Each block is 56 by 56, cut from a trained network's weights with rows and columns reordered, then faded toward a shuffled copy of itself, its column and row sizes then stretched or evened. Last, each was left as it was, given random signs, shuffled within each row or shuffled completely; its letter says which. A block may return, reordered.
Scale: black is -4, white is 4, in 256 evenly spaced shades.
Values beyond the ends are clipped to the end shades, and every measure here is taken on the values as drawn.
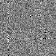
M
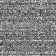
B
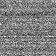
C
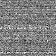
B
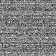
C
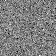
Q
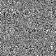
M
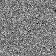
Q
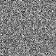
M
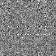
M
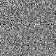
M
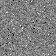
Q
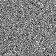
Q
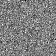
Q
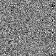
M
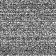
C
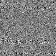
C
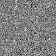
B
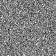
Q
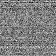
C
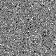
Q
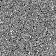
Q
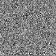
M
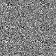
M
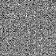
B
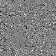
M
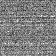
C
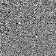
M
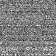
C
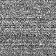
B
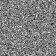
Q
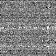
B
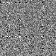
M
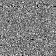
C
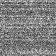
C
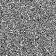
Q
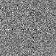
M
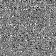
C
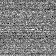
C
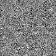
M
